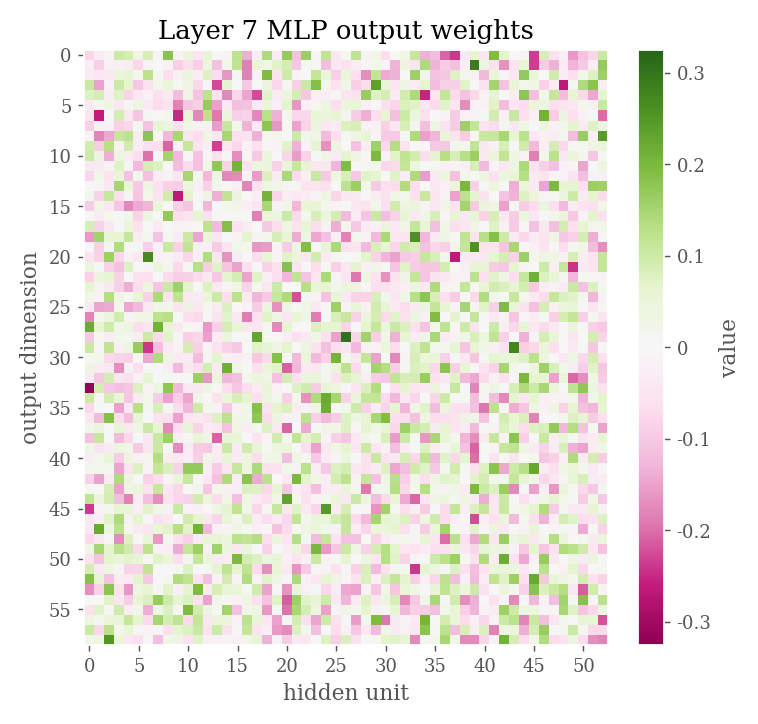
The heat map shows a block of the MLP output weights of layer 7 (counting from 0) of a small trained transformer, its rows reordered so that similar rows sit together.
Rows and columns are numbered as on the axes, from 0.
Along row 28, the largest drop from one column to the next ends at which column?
27
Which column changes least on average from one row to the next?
16
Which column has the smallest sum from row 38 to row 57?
39
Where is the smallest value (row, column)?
33, 0
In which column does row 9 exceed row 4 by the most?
34
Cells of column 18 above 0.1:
7
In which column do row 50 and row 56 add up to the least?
44
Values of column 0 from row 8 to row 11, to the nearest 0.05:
0 0.1 0.1 -0.05
